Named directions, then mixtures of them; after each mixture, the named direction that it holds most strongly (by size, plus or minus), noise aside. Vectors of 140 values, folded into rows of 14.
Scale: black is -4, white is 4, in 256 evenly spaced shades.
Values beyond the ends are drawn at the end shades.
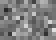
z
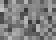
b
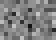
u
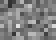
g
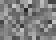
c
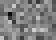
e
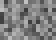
b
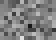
u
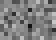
u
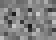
u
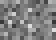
u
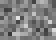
z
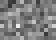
g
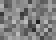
b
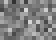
b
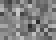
g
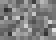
z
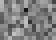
b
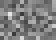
e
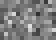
u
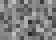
b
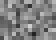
g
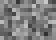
z
